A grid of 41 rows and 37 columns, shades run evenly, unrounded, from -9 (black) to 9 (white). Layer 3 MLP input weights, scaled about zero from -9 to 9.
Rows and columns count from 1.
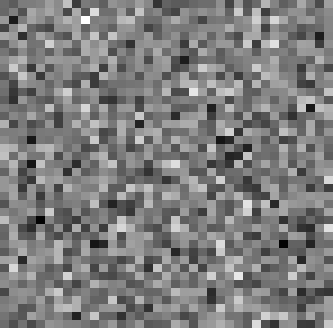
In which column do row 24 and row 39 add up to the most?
8
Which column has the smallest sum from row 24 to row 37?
35
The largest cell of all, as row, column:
3, 10
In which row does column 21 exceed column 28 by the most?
19
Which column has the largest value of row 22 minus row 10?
5
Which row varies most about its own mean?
29
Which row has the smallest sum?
28
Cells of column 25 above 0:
21
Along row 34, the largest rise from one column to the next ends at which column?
18
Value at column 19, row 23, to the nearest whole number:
-5
